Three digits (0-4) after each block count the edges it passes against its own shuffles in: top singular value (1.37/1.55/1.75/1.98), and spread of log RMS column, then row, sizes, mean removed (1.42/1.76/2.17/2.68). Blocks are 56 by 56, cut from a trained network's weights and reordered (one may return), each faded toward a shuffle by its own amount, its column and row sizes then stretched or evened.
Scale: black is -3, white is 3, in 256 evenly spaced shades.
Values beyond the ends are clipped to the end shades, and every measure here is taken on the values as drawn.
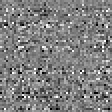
0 2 4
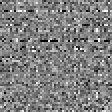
2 0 4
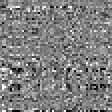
4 3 4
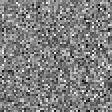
2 2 0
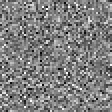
2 2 0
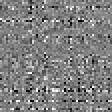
2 3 4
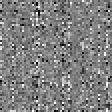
0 4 2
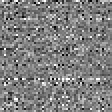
2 3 4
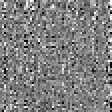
1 4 1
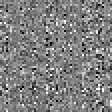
0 4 2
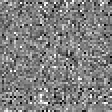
0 2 3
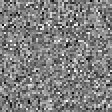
1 0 1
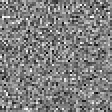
0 0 2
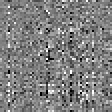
3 4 3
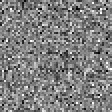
2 1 2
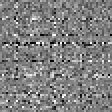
3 2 4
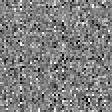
0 3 2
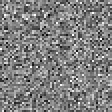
1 1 0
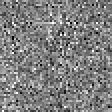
0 2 2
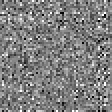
0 3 2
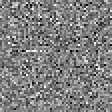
2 2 2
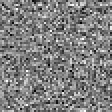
2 2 0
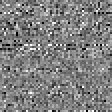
1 0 4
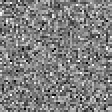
0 0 0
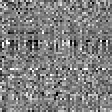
4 1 4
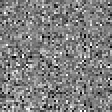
1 3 3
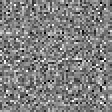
3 2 2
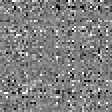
0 4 4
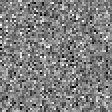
0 2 0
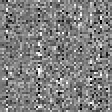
2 4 0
